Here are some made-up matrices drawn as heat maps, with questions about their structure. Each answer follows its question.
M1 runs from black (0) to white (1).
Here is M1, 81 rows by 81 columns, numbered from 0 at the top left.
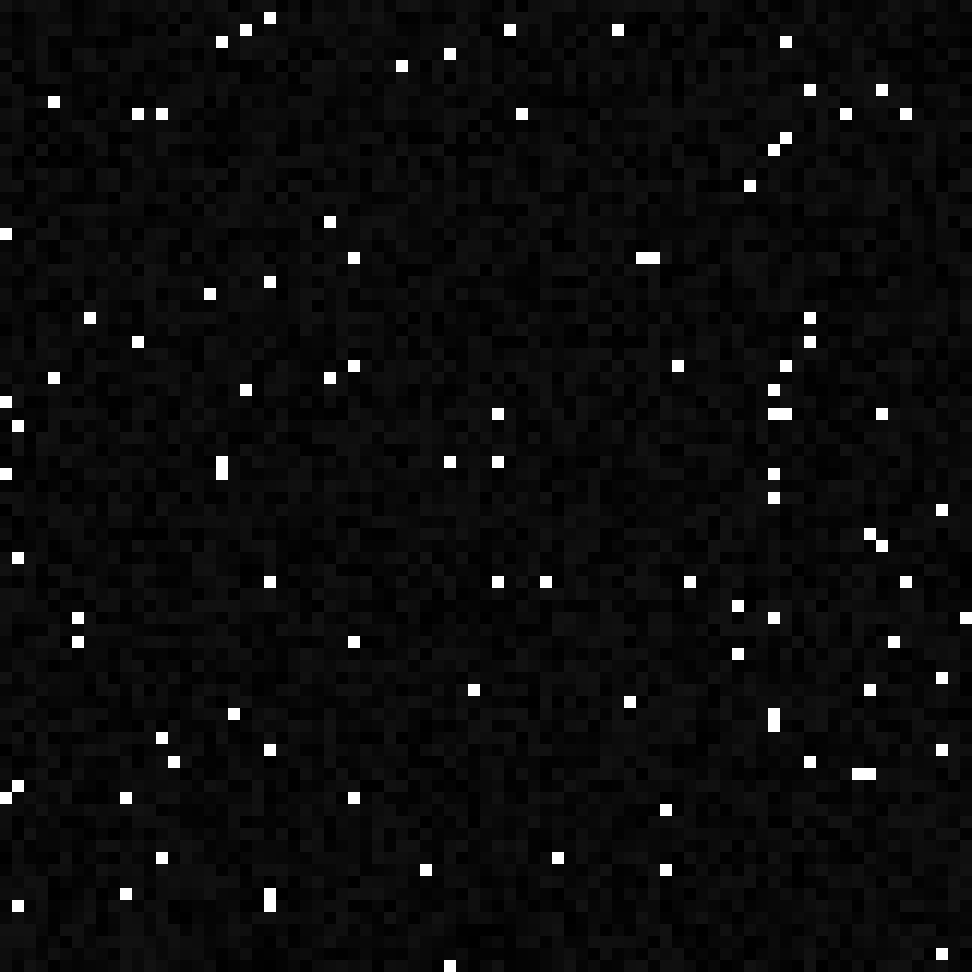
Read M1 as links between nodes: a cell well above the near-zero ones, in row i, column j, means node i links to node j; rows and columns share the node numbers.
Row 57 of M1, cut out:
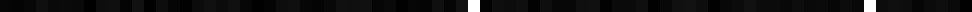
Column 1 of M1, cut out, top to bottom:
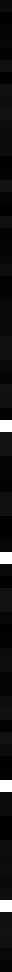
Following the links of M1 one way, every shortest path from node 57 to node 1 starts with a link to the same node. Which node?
node 72
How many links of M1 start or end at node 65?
5
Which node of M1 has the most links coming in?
node 64
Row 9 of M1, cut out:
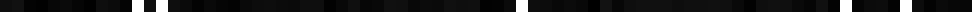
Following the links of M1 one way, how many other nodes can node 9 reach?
8
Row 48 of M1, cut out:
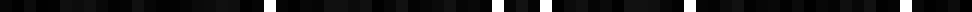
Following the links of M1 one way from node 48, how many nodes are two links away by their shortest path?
5
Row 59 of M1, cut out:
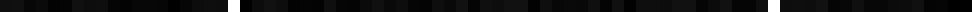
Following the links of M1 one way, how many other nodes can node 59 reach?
11
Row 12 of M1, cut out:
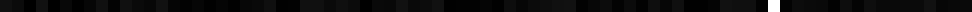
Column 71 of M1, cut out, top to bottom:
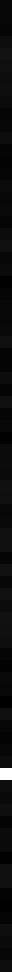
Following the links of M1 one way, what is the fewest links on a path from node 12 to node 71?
2
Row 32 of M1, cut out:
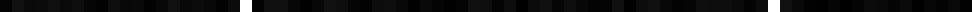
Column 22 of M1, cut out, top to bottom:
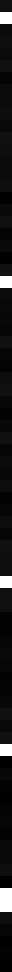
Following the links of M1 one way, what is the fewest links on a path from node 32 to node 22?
5
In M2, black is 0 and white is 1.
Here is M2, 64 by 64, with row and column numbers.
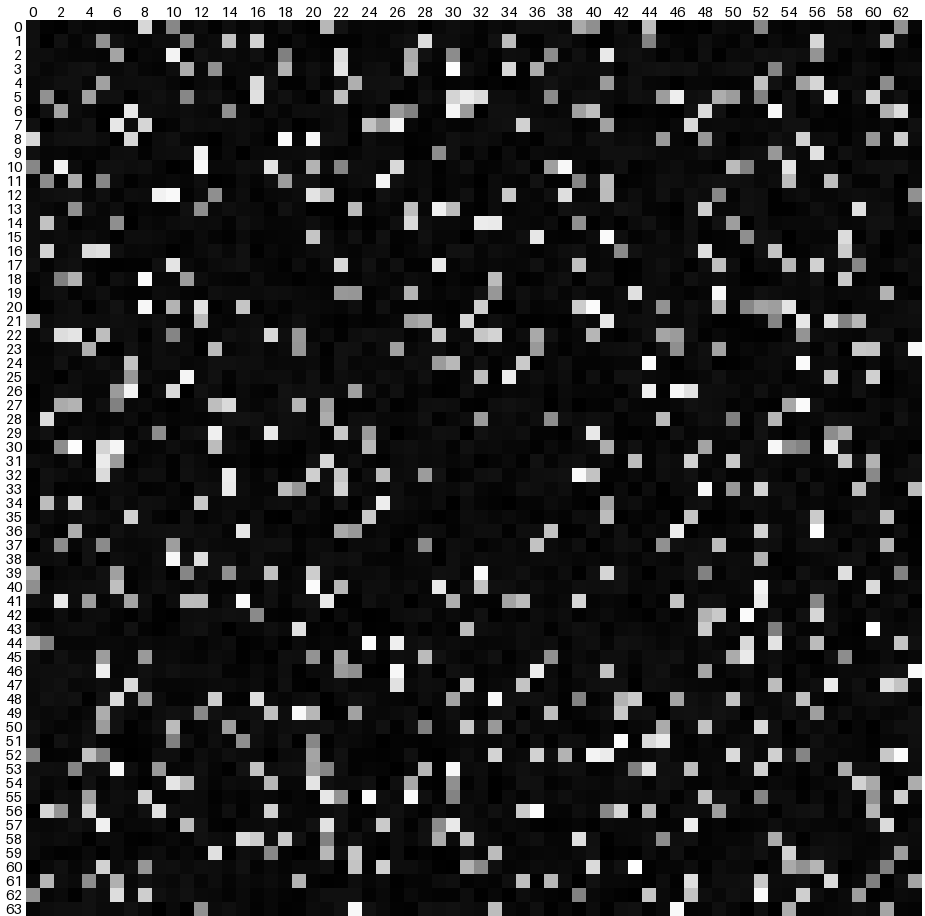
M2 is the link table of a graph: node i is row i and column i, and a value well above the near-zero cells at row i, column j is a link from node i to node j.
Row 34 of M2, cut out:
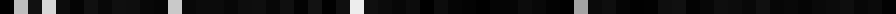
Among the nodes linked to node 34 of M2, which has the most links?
node 41
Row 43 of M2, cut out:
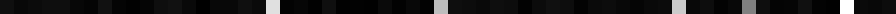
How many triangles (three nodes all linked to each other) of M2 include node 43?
1
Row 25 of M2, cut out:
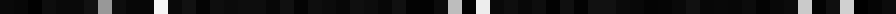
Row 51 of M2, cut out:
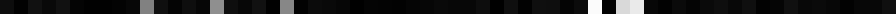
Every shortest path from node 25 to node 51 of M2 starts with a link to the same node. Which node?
node 32
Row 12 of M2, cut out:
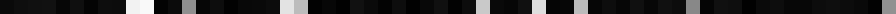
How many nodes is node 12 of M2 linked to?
10
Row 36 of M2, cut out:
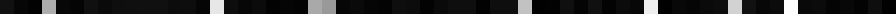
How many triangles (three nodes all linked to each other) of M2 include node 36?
3
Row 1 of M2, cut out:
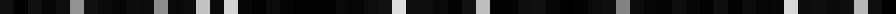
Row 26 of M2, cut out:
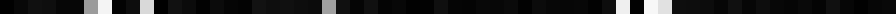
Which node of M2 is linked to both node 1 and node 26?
node 44
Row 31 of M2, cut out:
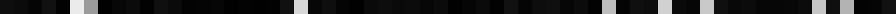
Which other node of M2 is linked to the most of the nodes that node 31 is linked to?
node 53
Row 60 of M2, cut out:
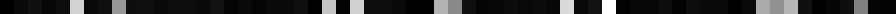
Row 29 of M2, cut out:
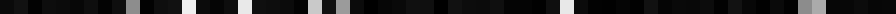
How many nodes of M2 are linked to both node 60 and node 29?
1
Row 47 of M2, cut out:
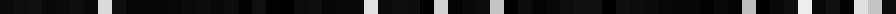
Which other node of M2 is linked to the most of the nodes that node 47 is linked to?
node 6
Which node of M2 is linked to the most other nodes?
node 5
